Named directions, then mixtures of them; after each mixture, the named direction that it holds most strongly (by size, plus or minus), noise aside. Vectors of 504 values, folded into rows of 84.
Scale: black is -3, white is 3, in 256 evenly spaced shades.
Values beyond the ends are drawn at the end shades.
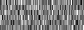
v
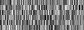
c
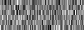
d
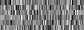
d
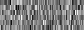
d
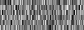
d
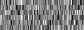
v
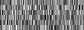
c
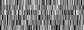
d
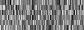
d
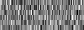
v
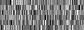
c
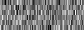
d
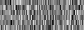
d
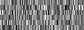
c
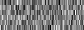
d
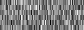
v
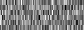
v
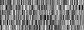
c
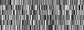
c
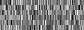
c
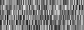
c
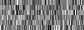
d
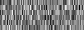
c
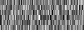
c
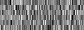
d
